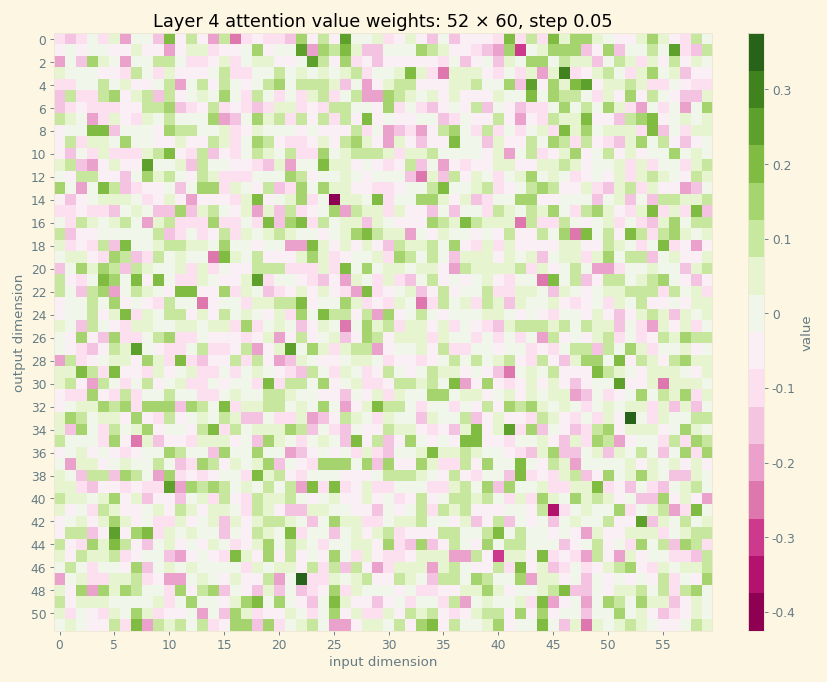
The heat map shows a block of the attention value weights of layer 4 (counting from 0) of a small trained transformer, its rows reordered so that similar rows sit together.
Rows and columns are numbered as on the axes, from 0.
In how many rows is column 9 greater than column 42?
23
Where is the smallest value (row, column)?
14, 25
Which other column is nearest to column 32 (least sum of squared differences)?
31
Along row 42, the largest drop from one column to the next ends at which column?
54
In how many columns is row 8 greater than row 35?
20
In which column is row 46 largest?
42
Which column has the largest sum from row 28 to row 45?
19
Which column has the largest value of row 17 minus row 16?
28
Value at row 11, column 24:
0.2
